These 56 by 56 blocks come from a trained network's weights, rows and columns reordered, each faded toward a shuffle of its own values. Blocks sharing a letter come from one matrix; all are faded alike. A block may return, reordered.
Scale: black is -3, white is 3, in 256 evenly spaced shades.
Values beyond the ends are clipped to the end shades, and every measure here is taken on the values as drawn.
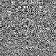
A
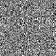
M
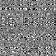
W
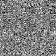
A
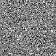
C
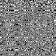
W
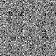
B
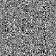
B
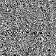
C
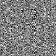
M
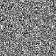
M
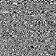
W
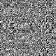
B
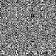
M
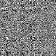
M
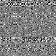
W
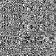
B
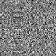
A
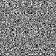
A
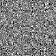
B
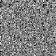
M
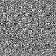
A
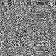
A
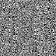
M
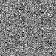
A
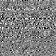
W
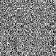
B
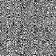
M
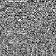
A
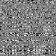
W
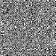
B
